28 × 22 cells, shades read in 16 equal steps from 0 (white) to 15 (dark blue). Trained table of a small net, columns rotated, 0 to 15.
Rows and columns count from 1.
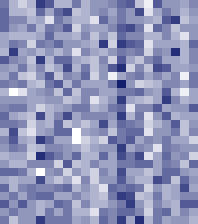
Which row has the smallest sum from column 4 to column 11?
22
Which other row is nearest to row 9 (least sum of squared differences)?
15
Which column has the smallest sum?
17
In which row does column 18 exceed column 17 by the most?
1
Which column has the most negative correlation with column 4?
12
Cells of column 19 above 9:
9
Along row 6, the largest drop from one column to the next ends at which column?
13
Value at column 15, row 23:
7
